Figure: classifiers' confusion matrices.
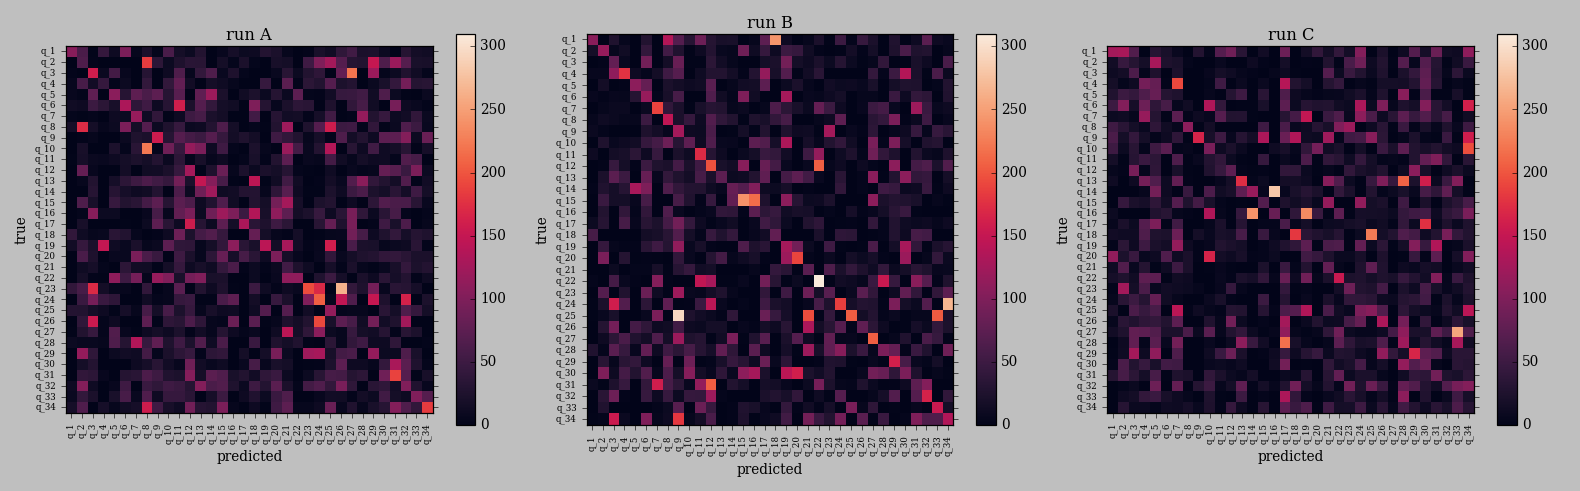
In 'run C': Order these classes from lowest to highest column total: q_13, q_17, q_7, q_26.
q_13, q_26, q_7, q_17
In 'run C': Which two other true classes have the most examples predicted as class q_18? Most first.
q_9, q_32
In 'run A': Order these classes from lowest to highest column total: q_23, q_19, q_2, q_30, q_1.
q_1, q_19, q_23, q_30, q_2
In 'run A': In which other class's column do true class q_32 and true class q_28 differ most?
q_7
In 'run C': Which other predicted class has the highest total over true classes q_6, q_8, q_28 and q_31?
q_17
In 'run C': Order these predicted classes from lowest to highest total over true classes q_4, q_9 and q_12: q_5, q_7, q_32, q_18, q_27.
q_27, q_32, q_5, q_18, q_7
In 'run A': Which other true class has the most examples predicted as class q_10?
q_22
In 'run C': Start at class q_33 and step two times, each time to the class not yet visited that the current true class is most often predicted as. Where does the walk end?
q_30
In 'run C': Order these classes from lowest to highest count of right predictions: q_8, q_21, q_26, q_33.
q_33, q_21, q_8, q_26
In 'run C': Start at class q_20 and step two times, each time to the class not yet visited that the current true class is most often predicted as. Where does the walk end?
q_34
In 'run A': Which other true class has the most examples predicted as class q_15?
q_16
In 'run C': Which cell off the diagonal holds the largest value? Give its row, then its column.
q_14, q_16
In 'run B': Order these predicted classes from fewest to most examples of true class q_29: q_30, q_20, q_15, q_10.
q_20, q_15, q_30, q_10
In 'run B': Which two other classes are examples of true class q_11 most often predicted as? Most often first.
q_22, q_27
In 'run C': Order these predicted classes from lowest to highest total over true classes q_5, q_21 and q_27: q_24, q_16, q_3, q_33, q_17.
q_16, q_24, q_3, q_17, q_33
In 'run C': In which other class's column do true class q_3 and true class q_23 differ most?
q_2
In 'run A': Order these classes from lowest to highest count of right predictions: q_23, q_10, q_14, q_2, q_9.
q_2, q_10, q_14, q_9, q_23
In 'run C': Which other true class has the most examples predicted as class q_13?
q_28
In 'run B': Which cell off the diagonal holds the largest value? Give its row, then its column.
q_25, q_9
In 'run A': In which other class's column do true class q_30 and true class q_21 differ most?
q_31
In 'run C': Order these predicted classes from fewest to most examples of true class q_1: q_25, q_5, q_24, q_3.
q_25, q_5, q_3, q_24
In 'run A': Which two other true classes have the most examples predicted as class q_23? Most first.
q_29, q_24
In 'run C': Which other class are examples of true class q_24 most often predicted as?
q_5
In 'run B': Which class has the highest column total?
q_9
